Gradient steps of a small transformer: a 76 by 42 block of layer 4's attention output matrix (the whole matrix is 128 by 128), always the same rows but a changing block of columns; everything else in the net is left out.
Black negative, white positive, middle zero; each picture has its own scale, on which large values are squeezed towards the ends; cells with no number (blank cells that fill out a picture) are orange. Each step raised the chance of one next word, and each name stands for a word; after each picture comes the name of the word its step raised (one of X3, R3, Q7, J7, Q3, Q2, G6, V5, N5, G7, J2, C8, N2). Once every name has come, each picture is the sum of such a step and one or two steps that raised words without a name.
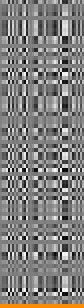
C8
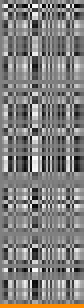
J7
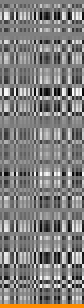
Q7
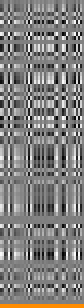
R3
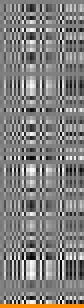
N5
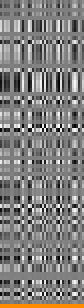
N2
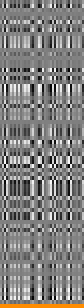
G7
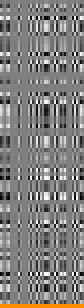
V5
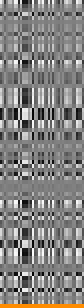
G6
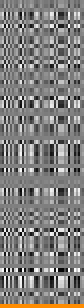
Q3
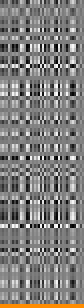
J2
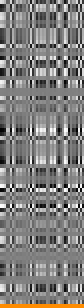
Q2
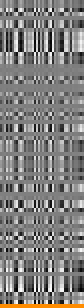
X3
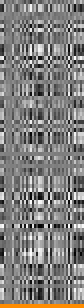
J2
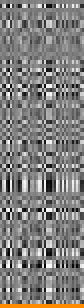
G7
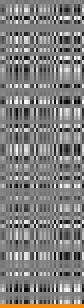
V5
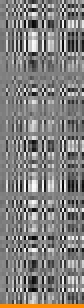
X3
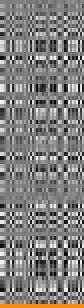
N5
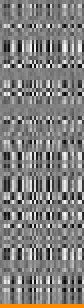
J2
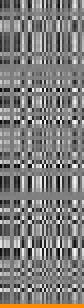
G6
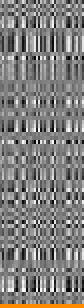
X3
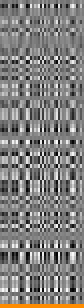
G7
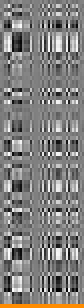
X3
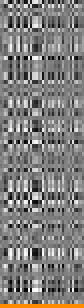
X3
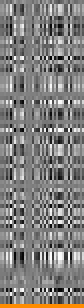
N2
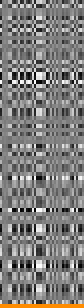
V5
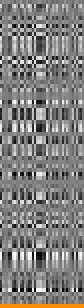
G6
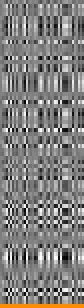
N2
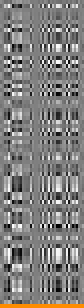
J2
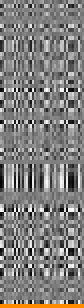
N5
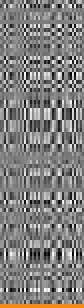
G6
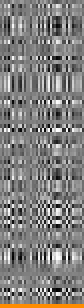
N2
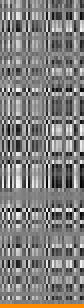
Q2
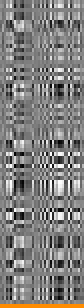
G7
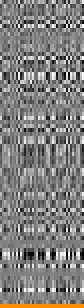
R3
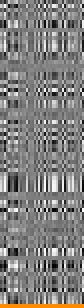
X3
